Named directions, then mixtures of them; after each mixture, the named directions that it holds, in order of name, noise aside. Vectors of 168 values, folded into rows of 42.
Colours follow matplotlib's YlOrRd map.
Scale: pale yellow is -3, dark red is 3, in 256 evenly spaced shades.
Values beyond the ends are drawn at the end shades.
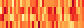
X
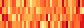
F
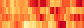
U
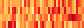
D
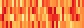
X.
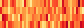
F.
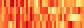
D, U, X.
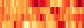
U.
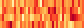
D, X.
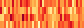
X.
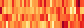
F, U, X.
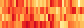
F, U.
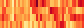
U, X.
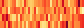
F.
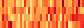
D, F, X.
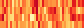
U, X.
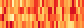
X.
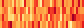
D, F, X.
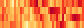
D, U, X.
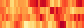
U.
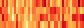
F, U, X.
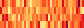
F.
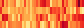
F, U.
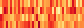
D, U, X.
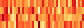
D, F, X.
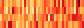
D, F.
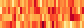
D, F, X.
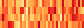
D, F, X.
